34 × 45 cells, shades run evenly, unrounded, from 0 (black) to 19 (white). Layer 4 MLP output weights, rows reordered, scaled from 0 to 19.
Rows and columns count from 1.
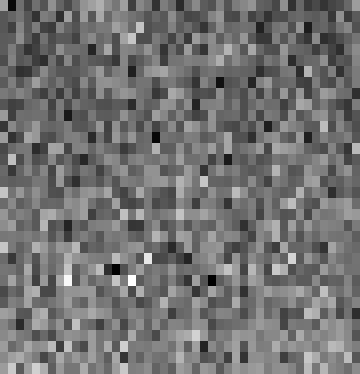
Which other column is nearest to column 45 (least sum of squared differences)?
7
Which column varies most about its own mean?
9
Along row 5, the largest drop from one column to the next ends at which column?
15
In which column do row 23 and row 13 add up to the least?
20
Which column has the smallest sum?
31
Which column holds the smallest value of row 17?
10
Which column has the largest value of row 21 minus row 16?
2
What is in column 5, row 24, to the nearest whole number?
6
